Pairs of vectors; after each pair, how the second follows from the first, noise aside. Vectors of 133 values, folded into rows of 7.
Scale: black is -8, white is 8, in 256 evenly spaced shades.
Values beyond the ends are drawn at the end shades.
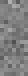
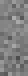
wrapped around.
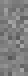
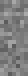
shuffled.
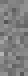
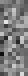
negated, scaled up.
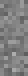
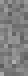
shuffled.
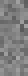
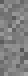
shuffled.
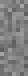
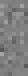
partly zeroed.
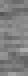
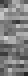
wrapped around, negated, scaled up.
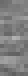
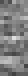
scaled up.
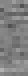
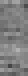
wrapped around.
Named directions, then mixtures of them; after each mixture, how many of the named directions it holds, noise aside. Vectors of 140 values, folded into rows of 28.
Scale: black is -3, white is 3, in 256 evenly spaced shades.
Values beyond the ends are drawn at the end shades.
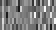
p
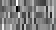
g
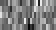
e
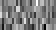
three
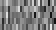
one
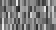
two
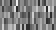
two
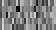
three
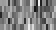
one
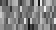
two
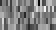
three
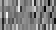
one
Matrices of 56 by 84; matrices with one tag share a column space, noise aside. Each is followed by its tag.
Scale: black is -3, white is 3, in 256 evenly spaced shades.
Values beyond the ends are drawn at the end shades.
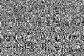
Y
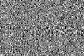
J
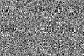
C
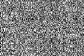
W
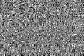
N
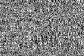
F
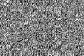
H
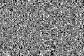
H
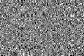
H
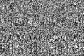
Y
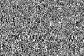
Y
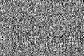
F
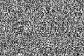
C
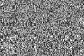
Y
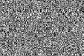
C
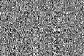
W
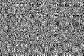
N
